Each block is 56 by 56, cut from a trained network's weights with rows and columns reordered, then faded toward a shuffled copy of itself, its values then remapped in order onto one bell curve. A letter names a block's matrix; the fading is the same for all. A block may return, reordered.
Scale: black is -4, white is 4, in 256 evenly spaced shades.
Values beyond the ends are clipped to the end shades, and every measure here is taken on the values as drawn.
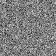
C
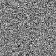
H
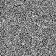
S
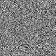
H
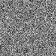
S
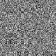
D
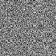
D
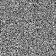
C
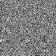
H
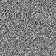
H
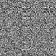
D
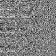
D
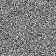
S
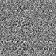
D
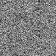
S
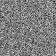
C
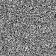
C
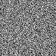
C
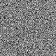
H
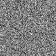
S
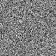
S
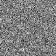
S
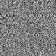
D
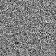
S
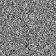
H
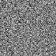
S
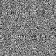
D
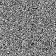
C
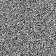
C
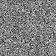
C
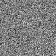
S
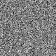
C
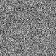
D
